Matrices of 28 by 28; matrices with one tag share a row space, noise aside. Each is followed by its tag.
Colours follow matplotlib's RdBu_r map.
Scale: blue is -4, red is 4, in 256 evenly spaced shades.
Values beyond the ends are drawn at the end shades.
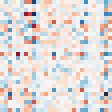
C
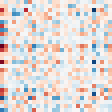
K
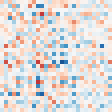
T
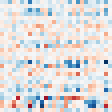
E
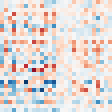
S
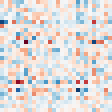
K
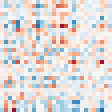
T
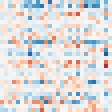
E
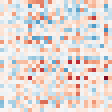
E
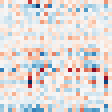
E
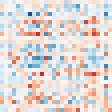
E
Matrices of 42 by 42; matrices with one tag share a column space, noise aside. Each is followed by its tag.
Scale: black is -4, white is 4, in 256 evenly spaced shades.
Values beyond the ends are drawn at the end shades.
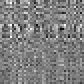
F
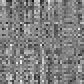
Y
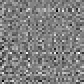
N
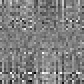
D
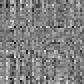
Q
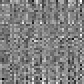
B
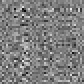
N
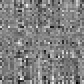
Q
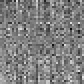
Y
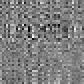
F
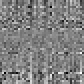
D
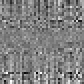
D
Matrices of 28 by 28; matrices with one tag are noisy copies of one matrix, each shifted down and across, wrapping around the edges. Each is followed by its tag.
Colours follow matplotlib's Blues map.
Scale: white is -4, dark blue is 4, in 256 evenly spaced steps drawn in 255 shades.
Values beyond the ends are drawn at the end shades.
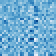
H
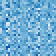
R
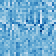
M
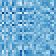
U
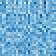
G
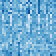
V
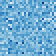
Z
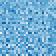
Z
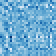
G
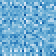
G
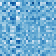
H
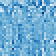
M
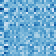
H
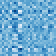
H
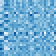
H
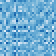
U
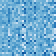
R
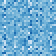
R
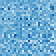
Z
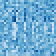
V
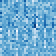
V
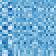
H
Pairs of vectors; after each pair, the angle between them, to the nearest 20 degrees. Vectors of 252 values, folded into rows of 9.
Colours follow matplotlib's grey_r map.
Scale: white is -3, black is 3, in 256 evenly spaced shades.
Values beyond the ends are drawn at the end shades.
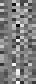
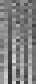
120 degrees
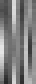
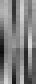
160 degrees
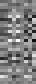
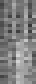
120 degrees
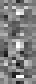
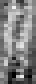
60 degrees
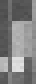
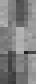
80 degrees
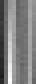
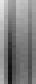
140 degrees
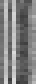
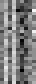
40 degrees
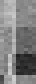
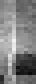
40 degrees
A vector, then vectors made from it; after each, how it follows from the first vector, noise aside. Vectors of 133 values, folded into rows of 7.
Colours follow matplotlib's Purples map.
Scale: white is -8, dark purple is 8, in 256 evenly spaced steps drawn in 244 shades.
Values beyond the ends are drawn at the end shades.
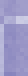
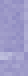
reversed, shrunk.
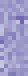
sign-scrambled.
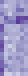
negated, scaled up.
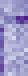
negated, scaled up.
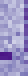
reversed, negated, scaled up.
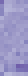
wrapped around, negated, partly zeroed.
